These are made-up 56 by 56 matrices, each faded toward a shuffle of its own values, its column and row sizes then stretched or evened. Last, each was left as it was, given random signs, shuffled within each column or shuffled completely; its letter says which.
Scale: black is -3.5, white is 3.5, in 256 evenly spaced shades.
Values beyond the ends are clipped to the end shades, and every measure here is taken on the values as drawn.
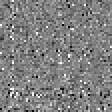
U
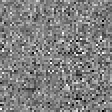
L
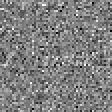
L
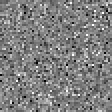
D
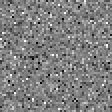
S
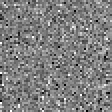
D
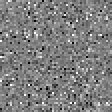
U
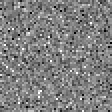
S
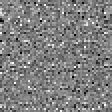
L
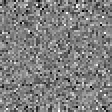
U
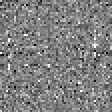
U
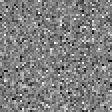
D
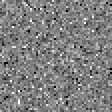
S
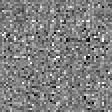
L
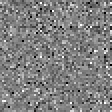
U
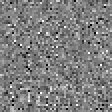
U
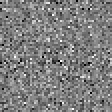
U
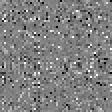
L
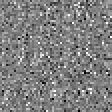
L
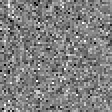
D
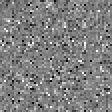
U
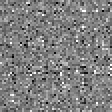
L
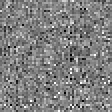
L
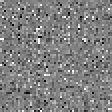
L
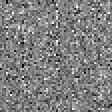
D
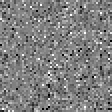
D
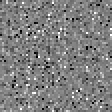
D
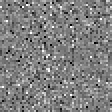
D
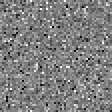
S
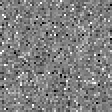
S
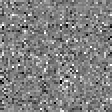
U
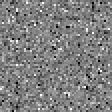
D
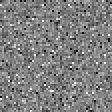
S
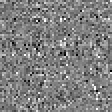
L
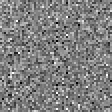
D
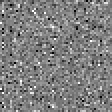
D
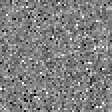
S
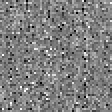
D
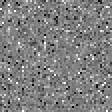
D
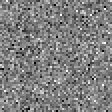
S
